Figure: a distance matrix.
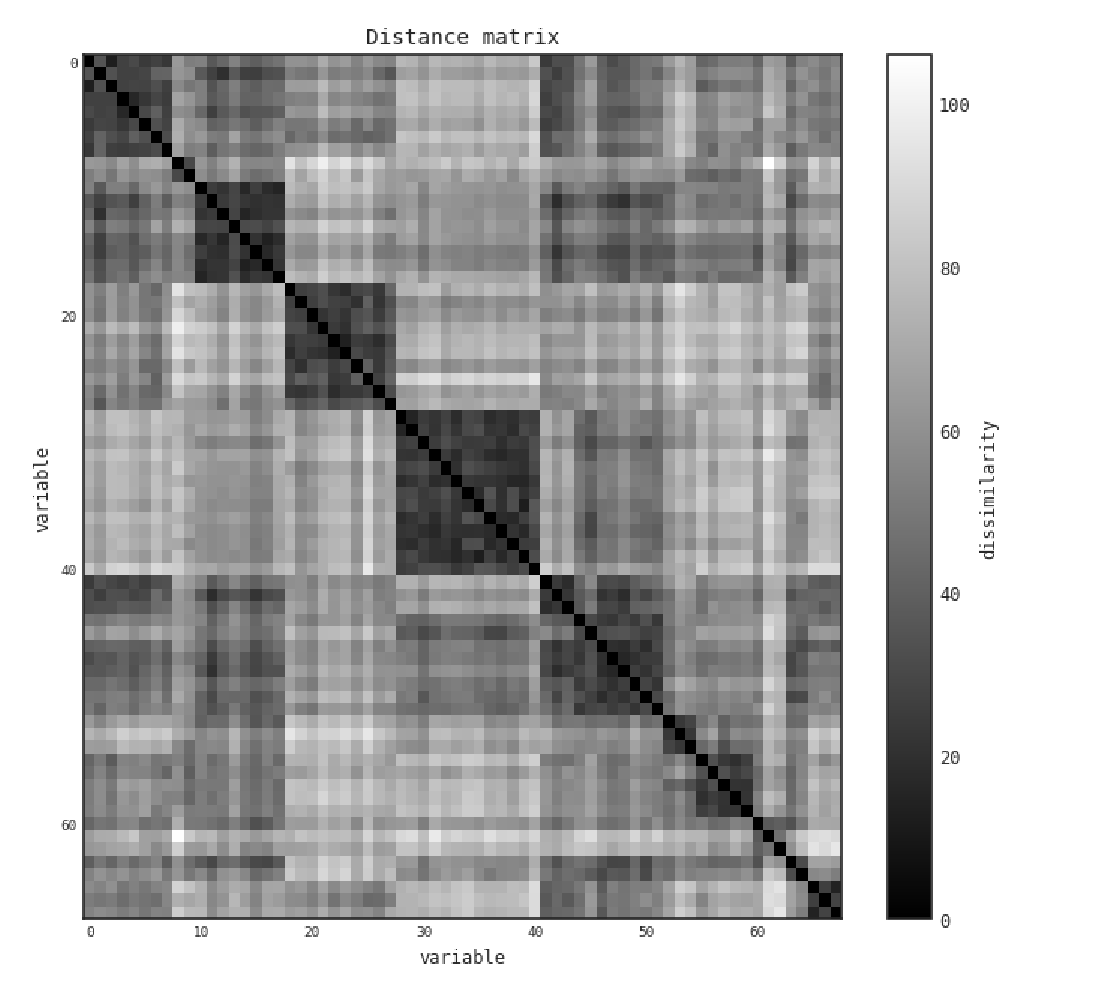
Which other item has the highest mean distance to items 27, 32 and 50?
61
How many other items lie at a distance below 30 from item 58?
4
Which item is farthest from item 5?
53
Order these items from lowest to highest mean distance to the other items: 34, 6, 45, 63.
63, 45, 6, 34
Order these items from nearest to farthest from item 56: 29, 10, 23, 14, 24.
14, 10, 24, 29, 23
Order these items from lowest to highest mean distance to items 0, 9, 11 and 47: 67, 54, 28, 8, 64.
64, 8, 54, 67, 28
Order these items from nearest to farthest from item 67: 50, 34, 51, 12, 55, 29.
50, 51, 55, 12, 29, 34
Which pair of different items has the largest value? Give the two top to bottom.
8, 61
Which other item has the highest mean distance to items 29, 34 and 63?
25
